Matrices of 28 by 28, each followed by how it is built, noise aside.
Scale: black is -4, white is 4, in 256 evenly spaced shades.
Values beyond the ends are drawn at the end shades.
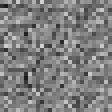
repeating rows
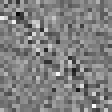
banded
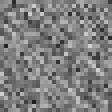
Toeplitz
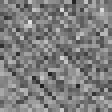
Toeplitz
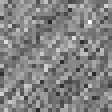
Hankel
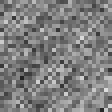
Hankel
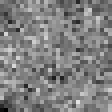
smooth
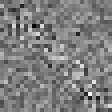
banded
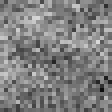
smooth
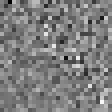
upper triangular
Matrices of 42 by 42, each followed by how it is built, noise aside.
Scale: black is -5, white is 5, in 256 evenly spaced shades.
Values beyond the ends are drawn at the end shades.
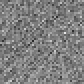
Hankel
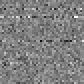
uneven rows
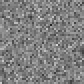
noise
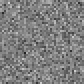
noise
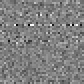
uneven rows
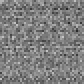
repeating columns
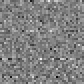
uneven rows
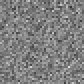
repeating columns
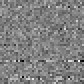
uneven rows
